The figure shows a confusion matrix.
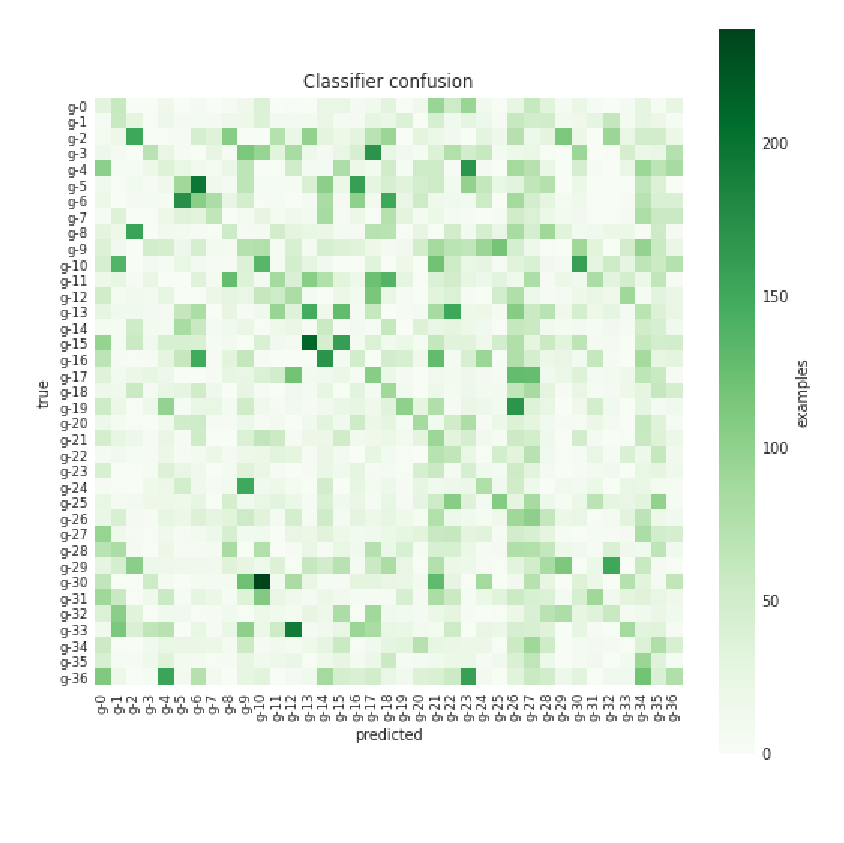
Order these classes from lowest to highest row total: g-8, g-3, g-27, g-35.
g-35, g-27, g-8, g-3
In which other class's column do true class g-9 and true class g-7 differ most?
g-25
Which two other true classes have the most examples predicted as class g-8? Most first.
g-11, g-2
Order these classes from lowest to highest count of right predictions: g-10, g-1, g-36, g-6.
g-1, g-36, g-6, g-10
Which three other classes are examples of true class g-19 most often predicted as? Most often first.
g-26, g-4, g-21
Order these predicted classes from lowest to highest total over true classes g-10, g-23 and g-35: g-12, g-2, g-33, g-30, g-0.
g-2, g-33, g-12, g-0, g-30
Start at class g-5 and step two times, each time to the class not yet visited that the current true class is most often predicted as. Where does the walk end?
g-18
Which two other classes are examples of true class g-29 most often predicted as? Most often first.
g-32, g-2
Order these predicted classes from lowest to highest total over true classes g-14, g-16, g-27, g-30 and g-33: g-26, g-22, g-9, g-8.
g-8, g-22, g-26, g-9
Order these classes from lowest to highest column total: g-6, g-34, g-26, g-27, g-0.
g-6, g-0, g-34, g-27, g-26
